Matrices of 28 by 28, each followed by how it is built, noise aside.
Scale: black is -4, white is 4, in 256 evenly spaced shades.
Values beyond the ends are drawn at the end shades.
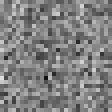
blocks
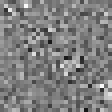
block diagonal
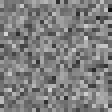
repeating rows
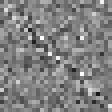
banded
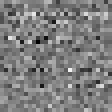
uneven rows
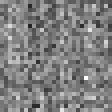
blocks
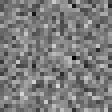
repeating rows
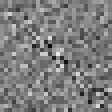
banded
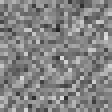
Hankel
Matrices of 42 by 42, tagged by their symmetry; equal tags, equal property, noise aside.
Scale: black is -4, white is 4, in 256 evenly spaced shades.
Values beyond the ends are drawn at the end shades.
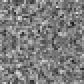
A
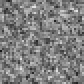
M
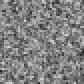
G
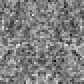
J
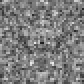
J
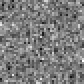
M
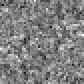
M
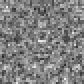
J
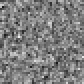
G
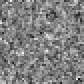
G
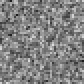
M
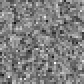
G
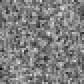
M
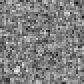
M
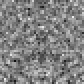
J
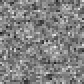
M
